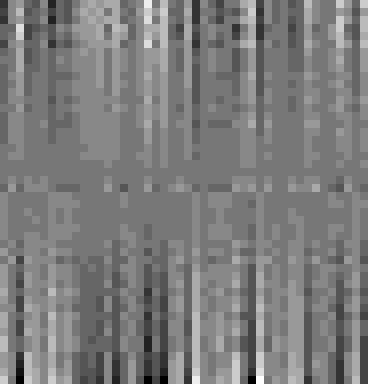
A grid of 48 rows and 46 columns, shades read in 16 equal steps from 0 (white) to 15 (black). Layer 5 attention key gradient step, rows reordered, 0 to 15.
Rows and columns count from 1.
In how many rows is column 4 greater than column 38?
14
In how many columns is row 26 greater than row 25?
1
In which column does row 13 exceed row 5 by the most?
3
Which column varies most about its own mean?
19
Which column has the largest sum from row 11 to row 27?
25
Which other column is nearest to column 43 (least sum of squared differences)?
46
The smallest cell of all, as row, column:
48, 33
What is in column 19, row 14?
6
